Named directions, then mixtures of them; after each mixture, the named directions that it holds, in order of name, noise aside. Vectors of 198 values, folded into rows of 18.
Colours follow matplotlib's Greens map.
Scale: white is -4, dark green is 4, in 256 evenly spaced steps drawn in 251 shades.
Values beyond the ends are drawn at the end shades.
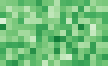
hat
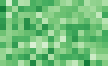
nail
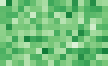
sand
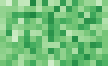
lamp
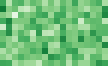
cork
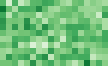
nail.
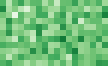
cork, hat.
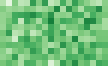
lamp.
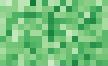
lamp.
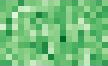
cork, nail.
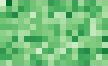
cork, sand.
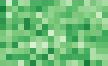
nail.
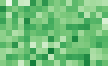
lamp, nail.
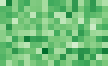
sand.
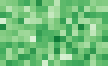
hat.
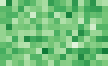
sand.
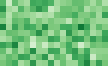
hat, nail.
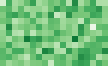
lamp, sand.
